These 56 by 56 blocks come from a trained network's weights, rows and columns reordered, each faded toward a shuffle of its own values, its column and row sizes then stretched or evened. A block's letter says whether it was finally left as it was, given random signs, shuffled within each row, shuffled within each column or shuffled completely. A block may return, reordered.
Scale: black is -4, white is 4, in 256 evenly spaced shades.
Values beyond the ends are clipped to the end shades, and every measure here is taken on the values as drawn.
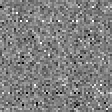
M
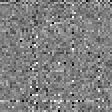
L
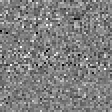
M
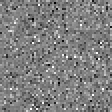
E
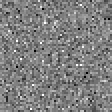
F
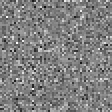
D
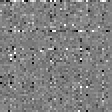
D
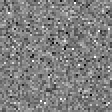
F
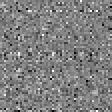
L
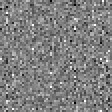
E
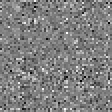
L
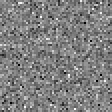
F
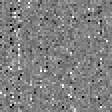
E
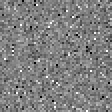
F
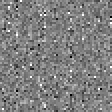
E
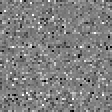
M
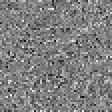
M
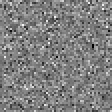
E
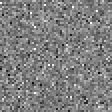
F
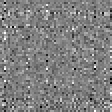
L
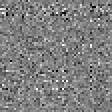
D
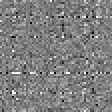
L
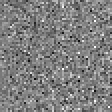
E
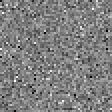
F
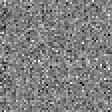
E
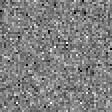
F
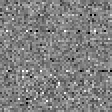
M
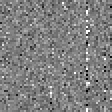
E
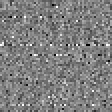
M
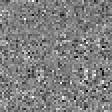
L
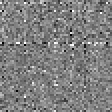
L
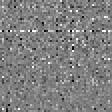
D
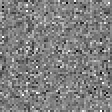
D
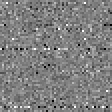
M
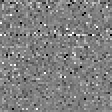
M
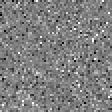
F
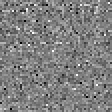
M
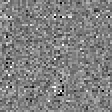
D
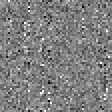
E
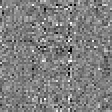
L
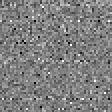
M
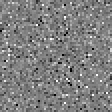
F
